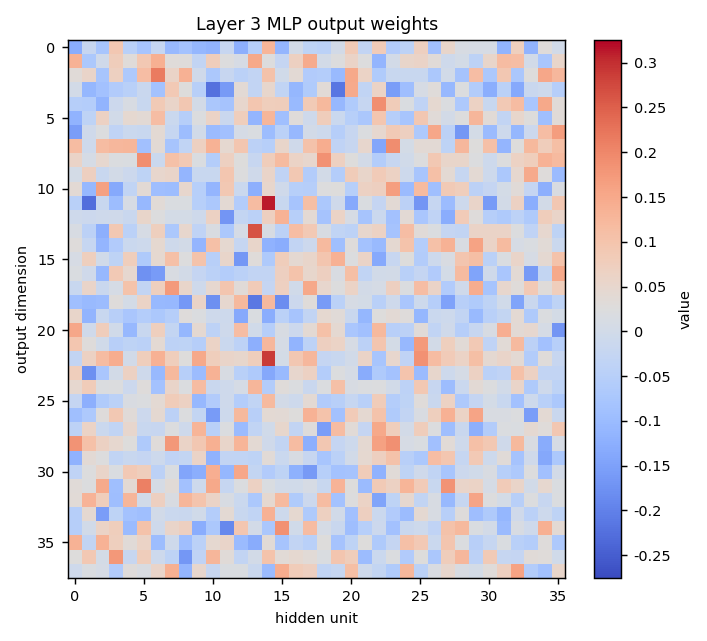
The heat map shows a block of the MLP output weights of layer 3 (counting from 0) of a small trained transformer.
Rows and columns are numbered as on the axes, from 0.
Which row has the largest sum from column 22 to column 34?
31
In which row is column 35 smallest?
20
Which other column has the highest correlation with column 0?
10
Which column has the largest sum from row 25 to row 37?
27
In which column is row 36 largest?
3
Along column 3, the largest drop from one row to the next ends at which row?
37
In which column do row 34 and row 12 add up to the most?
15
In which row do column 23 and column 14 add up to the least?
23
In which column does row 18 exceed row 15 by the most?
12
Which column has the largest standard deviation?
14
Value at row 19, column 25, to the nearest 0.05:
-0.1
